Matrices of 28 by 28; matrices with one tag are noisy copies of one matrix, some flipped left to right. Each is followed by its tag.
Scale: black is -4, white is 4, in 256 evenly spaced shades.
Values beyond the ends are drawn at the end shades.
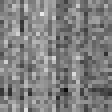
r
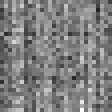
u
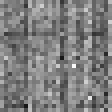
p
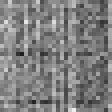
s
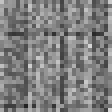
p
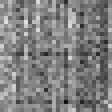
s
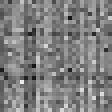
u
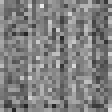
p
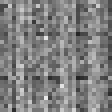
u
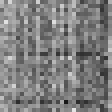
s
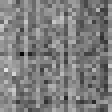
s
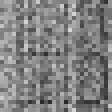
s
